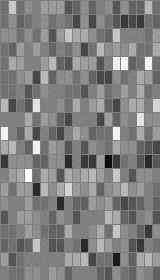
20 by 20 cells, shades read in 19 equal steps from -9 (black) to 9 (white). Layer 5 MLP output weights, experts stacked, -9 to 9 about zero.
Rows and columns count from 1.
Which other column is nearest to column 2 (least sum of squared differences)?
7
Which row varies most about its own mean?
5
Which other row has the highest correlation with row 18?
4
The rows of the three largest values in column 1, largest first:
10, 8, 11
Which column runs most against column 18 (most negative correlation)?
13
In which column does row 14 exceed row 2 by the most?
16
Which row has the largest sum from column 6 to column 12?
14
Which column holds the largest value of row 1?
2
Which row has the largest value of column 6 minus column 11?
18
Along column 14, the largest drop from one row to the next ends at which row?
12
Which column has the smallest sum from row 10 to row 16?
20
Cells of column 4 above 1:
8
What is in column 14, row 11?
-1
